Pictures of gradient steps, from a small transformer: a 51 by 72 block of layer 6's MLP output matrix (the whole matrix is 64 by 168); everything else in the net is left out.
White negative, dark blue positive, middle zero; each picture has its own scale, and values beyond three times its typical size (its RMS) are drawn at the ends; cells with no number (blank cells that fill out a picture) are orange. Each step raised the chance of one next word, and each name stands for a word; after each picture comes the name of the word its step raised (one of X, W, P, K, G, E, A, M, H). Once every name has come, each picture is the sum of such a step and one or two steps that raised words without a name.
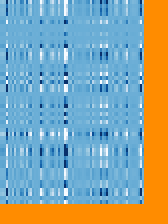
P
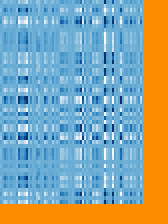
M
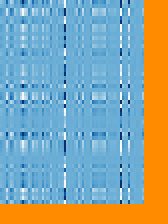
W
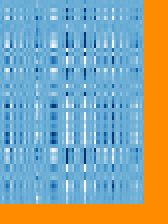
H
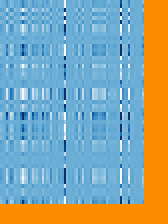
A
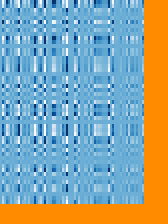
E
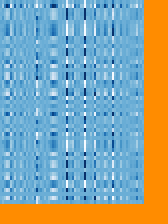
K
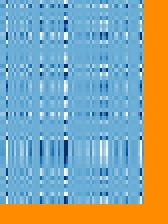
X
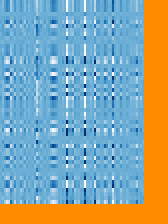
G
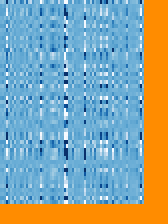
W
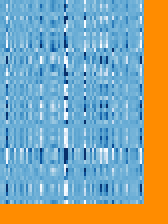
H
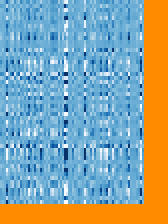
G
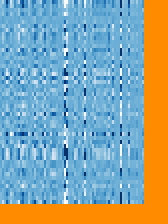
P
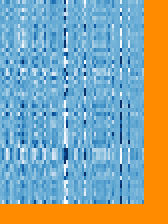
H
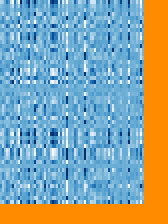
P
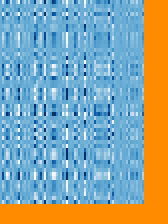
A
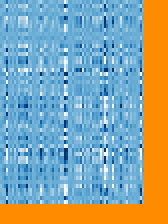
H
